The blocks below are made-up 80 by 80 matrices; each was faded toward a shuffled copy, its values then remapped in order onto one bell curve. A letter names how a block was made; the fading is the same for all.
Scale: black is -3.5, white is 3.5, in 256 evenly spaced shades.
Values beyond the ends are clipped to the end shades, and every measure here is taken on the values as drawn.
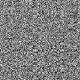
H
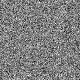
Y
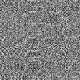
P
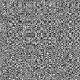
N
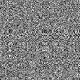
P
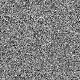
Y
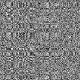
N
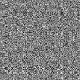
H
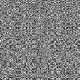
N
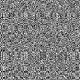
N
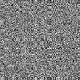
N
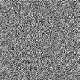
H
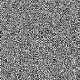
P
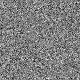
Y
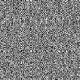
P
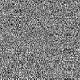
P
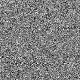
Y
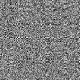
P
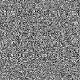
H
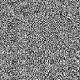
P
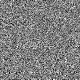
Y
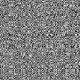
N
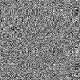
P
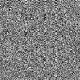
P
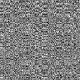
N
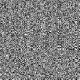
P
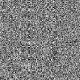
P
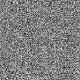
P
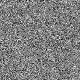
Y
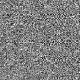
H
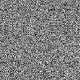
H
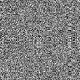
P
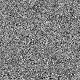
Y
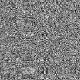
P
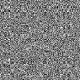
P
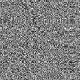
P
